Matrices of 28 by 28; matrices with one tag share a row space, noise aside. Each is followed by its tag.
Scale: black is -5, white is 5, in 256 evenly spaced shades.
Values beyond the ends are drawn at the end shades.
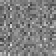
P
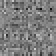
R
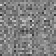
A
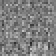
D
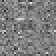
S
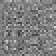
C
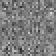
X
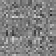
R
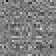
R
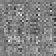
C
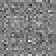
R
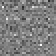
D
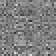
S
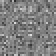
S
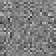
P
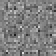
C
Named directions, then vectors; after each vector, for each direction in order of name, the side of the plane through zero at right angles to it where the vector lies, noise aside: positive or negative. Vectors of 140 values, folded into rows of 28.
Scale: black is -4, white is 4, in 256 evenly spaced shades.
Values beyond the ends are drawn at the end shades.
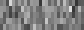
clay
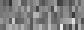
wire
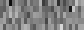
negative, positive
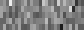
positive, negative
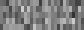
positive, positive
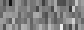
negative, positive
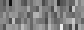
negative, positive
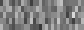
negative, negative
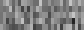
negative, negative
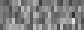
positive, positive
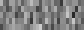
positive, positive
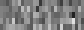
positive, positive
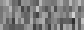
negative, negative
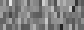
positive, negative
